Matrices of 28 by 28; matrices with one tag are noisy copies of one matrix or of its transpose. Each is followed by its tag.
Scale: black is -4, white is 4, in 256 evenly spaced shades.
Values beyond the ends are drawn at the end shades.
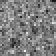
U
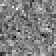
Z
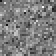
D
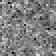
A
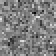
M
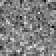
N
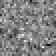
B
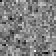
A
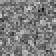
M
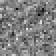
M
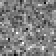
N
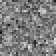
Z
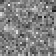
D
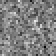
B
